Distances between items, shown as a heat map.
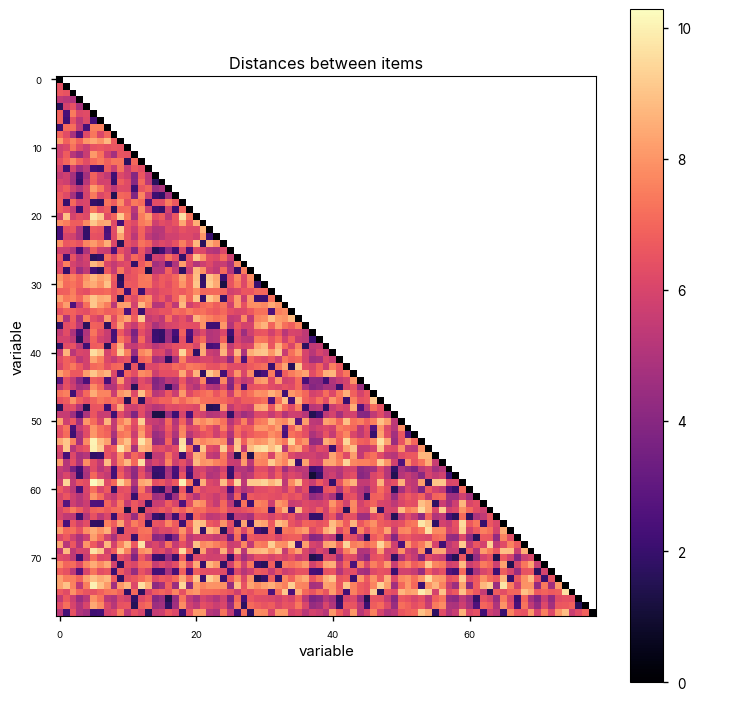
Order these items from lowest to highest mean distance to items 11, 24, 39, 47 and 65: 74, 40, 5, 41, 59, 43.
41, 5, 43, 40, 59, 74
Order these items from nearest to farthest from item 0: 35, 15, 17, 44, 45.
44, 45, 15, 17, 35
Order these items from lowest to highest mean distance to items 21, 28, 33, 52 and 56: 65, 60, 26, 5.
60, 26, 65, 5
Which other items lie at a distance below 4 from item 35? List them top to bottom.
50, 56, 68
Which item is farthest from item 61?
5
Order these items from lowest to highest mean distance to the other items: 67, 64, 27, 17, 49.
49, 64, 17, 67, 27
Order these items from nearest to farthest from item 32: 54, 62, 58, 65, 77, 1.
77, 58, 1, 62, 65, 54
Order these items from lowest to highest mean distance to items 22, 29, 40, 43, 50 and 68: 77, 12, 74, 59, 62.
77, 62, 59, 74, 12
